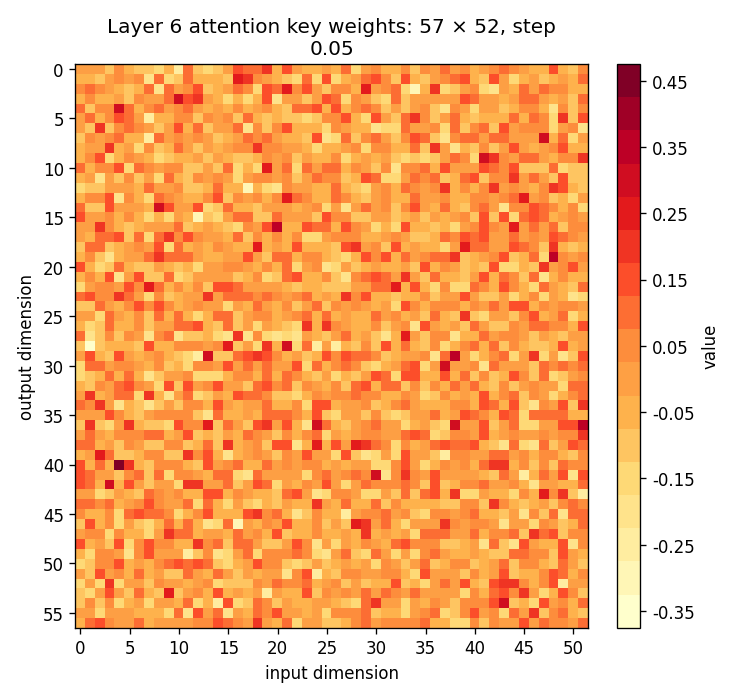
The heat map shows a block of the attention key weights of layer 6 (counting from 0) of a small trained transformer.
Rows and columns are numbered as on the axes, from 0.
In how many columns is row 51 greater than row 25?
22
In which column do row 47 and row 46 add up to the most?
29
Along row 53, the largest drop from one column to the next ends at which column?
10
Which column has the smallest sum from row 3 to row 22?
32
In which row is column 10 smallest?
0
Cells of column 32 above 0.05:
7
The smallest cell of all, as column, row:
1, 28
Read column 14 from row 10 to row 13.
-0.1 0.05 0.1 0.15
